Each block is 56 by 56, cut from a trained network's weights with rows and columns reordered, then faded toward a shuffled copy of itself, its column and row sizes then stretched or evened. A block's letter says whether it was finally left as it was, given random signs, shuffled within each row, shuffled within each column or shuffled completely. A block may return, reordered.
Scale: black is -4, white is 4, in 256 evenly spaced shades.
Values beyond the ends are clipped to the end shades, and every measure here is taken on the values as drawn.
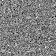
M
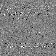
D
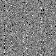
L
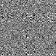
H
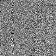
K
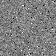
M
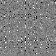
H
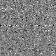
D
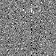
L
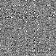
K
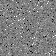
M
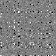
H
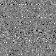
D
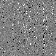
L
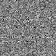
D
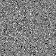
L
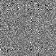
K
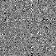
K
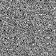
D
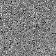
L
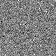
M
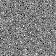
M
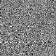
K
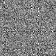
K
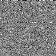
D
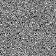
D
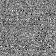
D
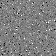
M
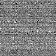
H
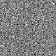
H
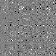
H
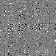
K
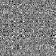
H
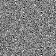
L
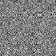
H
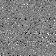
D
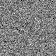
M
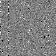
L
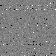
D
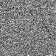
D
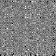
H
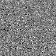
D
